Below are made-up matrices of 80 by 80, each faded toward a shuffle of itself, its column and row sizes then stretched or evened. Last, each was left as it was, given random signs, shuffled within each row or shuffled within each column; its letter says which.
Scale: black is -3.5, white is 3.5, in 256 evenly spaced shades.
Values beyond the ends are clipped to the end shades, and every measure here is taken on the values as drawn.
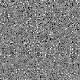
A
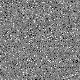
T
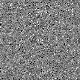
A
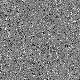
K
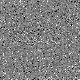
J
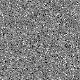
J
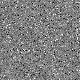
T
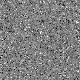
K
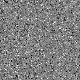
J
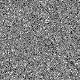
J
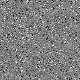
A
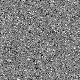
T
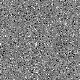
A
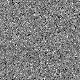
K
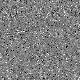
T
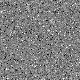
T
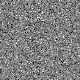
J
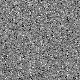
K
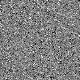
K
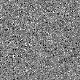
J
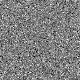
T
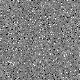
A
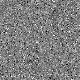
J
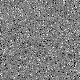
K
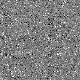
A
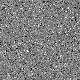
T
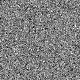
T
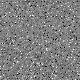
T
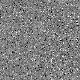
K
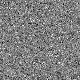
T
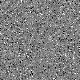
K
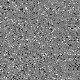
A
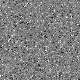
T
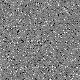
T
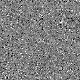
A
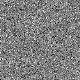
J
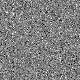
K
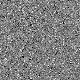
K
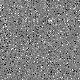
A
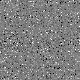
J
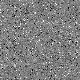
K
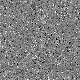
K
